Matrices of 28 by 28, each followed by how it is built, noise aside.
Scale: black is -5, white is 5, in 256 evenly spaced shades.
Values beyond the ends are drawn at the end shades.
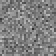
noise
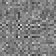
low rank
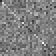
diagonal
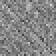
Toeplitz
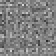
blocks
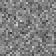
noise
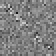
banded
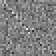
banded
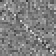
diagonal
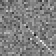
diagonal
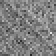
Toeplitz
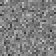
noise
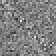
banded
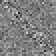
banded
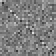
diagonal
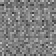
repeating columns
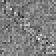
banded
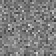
repeating columns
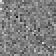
diagonal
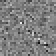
banded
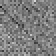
Toeplitz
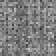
blocks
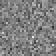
noise
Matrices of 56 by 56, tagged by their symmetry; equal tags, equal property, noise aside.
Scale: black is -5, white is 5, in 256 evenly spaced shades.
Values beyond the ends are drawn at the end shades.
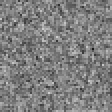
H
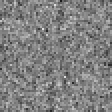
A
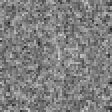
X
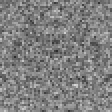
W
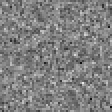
A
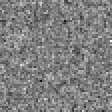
H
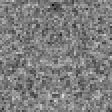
W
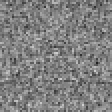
W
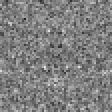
W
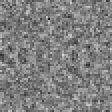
X
